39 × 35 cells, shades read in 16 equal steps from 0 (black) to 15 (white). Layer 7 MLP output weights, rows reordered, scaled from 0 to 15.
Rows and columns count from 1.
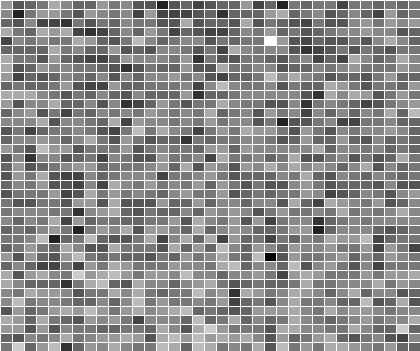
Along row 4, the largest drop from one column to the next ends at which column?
7
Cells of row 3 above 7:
9
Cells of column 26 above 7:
20
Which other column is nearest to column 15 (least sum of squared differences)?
22
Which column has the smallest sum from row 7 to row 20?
17
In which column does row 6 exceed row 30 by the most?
5
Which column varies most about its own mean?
23
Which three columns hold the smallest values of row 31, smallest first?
24, 2, 19
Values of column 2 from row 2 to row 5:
2 5 7 8
